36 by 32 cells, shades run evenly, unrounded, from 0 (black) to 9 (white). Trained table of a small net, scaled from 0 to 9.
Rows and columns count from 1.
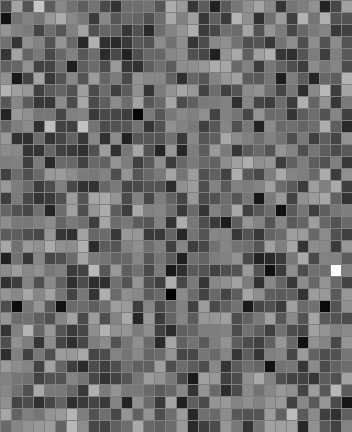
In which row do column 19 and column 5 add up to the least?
18
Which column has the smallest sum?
19
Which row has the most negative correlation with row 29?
14
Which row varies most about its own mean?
23
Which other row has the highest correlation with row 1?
5
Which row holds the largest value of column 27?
35
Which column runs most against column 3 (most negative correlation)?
28
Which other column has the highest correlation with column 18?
30
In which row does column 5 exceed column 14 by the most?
11
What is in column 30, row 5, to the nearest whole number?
2
